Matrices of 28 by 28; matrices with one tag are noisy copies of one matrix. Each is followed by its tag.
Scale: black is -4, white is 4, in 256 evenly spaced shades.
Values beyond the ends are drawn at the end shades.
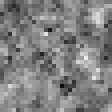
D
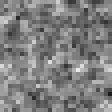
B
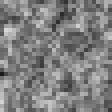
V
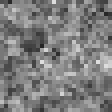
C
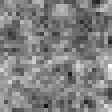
B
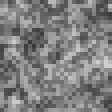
C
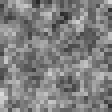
V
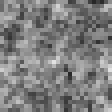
B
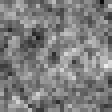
C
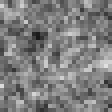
C
